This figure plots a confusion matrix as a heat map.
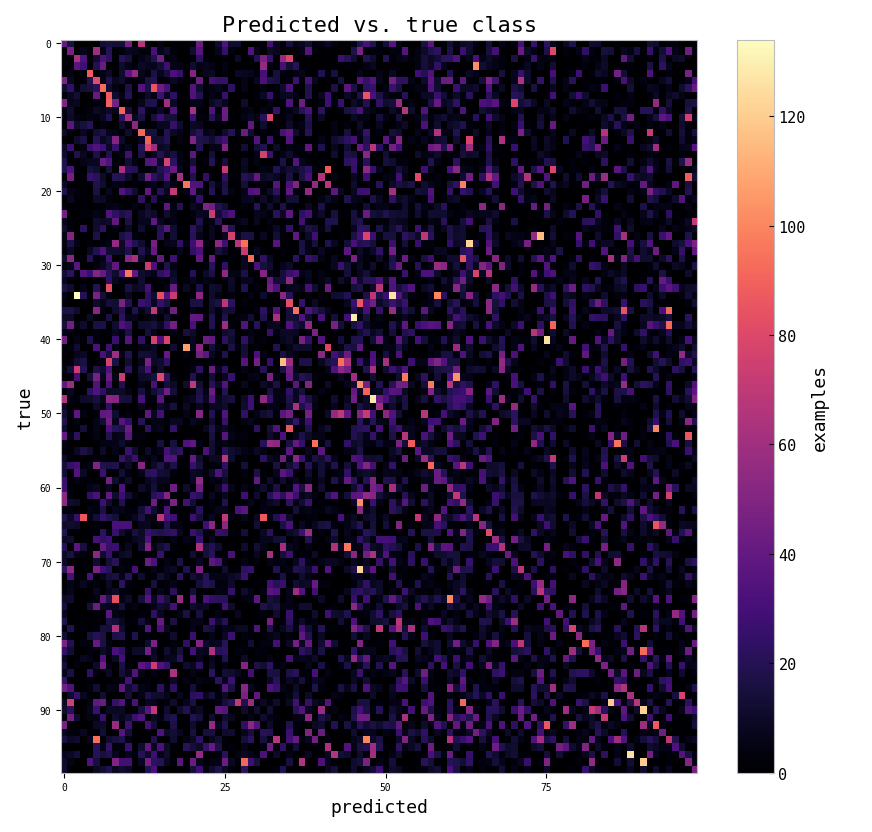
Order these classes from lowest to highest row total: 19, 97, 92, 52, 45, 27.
52, 19, 45, 97, 92, 27
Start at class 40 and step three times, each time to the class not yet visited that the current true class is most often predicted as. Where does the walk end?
51
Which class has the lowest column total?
77
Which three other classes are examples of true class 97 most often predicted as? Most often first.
90, 28, 37
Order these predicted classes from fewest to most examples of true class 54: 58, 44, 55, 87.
58, 55, 87, 44
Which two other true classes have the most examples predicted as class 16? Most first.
40, 8
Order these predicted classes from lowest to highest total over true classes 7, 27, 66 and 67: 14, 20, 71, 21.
71, 14, 20, 21
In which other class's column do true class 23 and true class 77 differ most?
95
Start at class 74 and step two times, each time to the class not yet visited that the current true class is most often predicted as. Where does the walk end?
94
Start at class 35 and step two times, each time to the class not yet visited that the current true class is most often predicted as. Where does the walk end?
57
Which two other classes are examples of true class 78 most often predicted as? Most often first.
52, 70
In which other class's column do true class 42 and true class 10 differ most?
32
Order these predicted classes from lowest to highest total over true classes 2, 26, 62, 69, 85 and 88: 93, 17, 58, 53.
58, 93, 53, 17
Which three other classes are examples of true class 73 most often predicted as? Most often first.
74, 87, 39
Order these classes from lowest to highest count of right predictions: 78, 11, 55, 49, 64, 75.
78, 55, 75, 11, 49, 64
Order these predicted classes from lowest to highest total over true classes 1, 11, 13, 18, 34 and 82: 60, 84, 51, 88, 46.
60, 46, 88, 84, 51
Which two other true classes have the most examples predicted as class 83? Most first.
61, 90
